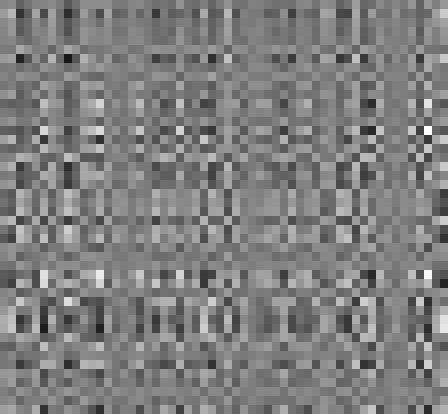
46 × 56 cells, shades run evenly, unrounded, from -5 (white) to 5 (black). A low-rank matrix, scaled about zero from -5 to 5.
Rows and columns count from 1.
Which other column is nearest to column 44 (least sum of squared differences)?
30
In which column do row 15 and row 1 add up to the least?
54
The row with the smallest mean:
32
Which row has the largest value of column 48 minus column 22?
34
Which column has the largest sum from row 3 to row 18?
9
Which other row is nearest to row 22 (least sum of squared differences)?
26
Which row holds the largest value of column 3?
7
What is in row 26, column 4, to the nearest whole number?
-1
